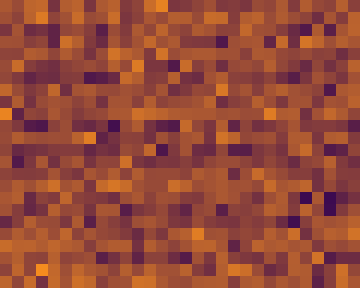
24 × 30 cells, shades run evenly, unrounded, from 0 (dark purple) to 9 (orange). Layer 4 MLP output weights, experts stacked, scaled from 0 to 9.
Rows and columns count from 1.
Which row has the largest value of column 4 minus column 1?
23
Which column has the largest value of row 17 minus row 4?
19
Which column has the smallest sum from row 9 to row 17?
3
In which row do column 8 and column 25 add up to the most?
12
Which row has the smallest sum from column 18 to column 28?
13
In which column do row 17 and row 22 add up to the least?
28
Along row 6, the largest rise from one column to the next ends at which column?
16
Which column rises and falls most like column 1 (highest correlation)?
24
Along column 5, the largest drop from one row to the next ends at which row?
17
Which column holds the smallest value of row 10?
2
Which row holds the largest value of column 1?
10
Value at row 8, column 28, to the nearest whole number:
1
